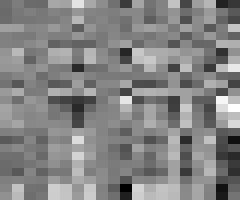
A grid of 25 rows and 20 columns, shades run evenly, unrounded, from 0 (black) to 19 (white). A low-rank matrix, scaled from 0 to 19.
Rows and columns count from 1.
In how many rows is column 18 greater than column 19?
18
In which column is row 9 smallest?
7
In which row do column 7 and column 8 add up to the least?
13
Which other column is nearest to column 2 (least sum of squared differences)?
14
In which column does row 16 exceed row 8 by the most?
19
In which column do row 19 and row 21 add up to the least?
20
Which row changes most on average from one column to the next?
24
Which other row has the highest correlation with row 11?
22
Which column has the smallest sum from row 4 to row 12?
11
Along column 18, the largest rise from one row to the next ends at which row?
10
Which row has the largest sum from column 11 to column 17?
25
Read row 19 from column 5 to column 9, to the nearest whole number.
12 11 12 11 10
